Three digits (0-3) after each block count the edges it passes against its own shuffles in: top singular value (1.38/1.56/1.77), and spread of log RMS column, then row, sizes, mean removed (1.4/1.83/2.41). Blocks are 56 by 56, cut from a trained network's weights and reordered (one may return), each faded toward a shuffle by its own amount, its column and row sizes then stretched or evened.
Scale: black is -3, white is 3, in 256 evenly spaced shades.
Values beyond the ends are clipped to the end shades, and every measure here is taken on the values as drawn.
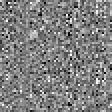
0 3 0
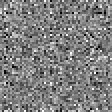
2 2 2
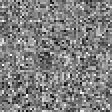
2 1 1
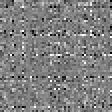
1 3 3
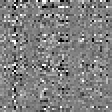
3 3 3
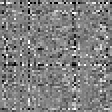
2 3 3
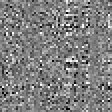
2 3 2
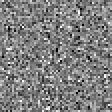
0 1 0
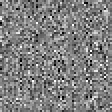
2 3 0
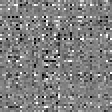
2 3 3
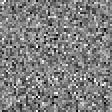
2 1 1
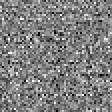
0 0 2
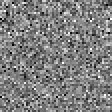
0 0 1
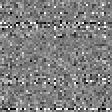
3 2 3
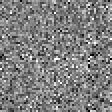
0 1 1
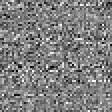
2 0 3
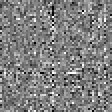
1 3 1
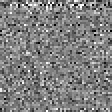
0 0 3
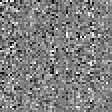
0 3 2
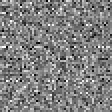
1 1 2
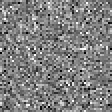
0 2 1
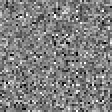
0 1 1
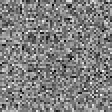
2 0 0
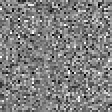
0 2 1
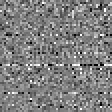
2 2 3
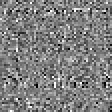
2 1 3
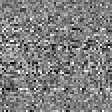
2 0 3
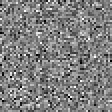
1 1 1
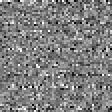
0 0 3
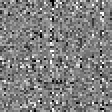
1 3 2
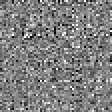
2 2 3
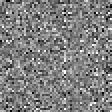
2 3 1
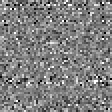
0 0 3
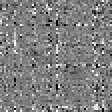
0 3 3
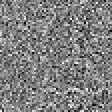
2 1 1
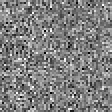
1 2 0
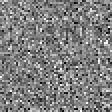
0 1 1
